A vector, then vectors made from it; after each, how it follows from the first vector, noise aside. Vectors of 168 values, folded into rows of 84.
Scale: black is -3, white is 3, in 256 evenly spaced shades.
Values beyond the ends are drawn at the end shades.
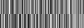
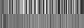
wrapped around, negated, partly zeroed.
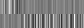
reversed, partly zeroed.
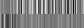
wrapped around, negated, partly zeroed.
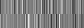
negated, partly zeroed.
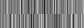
wrapped around, negated, partly zeroed.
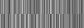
negated, shrunk.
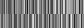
reversed, negated.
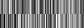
sign-scrambled.
